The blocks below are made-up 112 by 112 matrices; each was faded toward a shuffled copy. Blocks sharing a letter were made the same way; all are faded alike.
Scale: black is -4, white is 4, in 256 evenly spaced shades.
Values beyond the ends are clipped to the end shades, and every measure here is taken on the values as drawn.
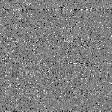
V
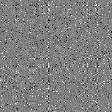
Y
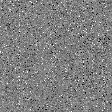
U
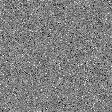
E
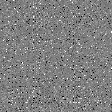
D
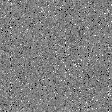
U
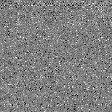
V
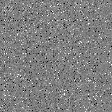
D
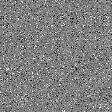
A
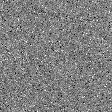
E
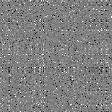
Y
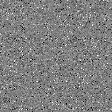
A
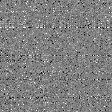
V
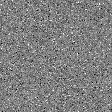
E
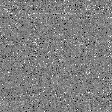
A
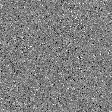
E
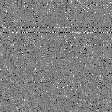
V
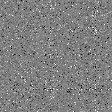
D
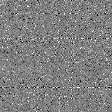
V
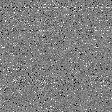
A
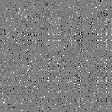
Y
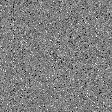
U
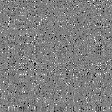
Y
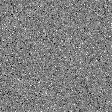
E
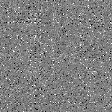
D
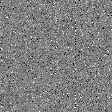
U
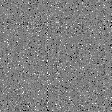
D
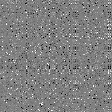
Y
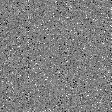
U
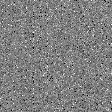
U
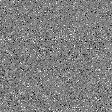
A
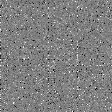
D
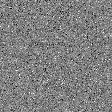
E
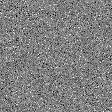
E
